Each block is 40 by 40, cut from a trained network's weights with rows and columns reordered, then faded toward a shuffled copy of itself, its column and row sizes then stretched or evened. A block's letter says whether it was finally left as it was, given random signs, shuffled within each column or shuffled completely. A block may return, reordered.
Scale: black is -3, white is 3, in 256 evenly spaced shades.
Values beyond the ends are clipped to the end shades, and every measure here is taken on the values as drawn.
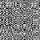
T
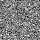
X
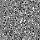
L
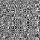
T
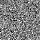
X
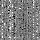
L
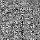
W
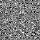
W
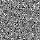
L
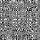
T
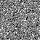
X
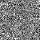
W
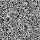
L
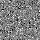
X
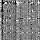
T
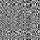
T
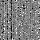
L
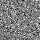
X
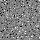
X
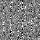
L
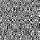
T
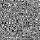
W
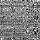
T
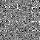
W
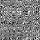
T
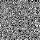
W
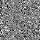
W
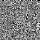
W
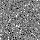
X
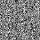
L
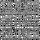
T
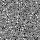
X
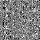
L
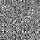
T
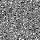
X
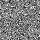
X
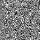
L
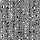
L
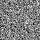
X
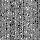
L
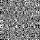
T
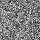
X
